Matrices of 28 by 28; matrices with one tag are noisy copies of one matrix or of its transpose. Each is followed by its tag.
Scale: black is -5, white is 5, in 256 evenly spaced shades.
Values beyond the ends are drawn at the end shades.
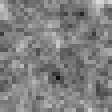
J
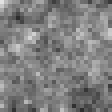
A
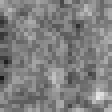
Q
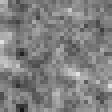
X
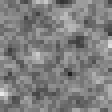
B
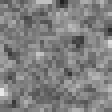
B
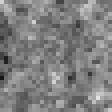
Q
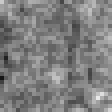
Q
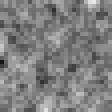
B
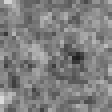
J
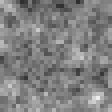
Q
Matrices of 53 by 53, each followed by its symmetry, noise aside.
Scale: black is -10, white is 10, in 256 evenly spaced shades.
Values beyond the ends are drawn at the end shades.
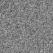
symmetric.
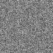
no symmetry.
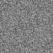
same after a half turn.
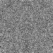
mirrored left to right.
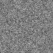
same after a half turn.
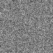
antisymmetric.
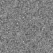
symmetric.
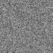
antisymmetric.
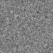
symmetric.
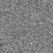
antisymmetric.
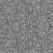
mirrored top to bottom.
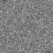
same after a half turn.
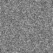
same after a half turn.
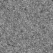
symmetric across the other diagonal.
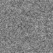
mirrored top to bottom.
